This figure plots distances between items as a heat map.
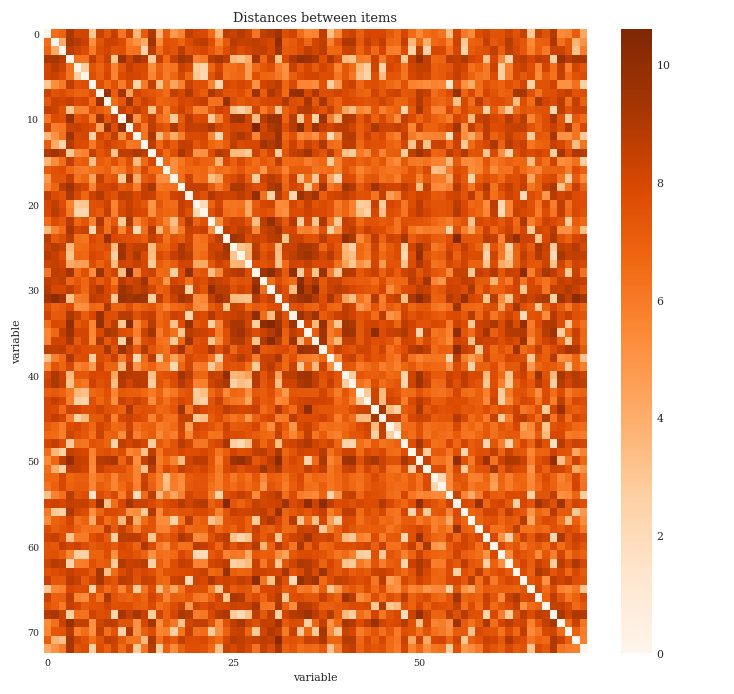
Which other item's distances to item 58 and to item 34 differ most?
37
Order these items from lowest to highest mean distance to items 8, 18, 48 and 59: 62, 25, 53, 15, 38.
62, 25, 53, 15, 38
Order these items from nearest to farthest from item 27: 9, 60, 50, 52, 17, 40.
9, 40, 52, 17, 60, 50
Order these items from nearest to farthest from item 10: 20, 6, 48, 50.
6, 50, 20, 48
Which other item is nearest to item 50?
35
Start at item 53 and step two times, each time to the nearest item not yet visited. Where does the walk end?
16
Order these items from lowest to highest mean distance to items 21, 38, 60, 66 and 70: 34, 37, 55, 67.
34, 67, 37, 55
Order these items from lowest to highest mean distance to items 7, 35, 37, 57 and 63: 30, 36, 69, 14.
69, 36, 14, 30
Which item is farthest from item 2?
31
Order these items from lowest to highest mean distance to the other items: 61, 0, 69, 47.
61, 47, 0, 69
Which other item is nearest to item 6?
54
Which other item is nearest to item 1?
56
